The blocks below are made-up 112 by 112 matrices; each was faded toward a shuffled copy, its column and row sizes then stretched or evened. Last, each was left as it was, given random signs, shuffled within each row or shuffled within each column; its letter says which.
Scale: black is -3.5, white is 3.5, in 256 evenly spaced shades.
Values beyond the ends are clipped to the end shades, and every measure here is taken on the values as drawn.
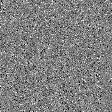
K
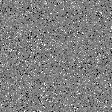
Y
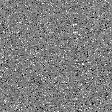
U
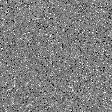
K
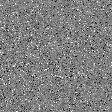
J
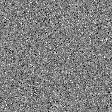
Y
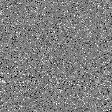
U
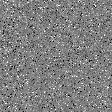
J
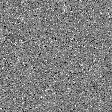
J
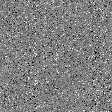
K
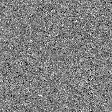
K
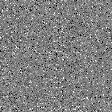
Y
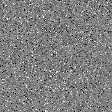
Y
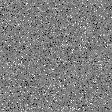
J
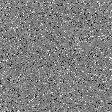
J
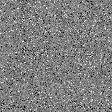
Y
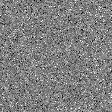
K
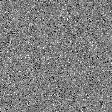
Y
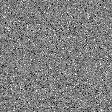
J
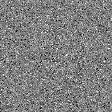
U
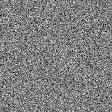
U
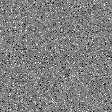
Y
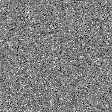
K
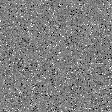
Y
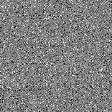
U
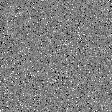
K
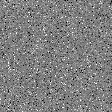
K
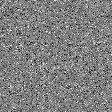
J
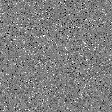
U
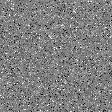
J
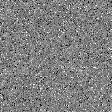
U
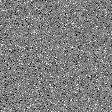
Y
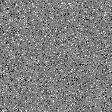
Y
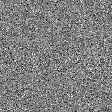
J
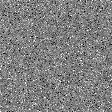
J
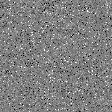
U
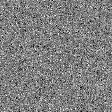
Y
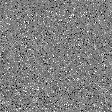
Y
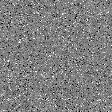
U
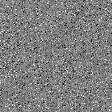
Y
